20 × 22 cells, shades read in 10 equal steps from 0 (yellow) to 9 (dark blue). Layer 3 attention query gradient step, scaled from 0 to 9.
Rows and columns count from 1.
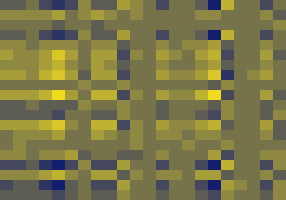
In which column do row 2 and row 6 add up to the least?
5
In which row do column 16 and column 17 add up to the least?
10
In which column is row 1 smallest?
18
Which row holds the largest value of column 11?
16
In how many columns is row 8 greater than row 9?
3
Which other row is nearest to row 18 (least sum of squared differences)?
7
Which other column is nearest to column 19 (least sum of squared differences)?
12
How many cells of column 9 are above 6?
2
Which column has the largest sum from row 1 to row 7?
22
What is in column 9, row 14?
4
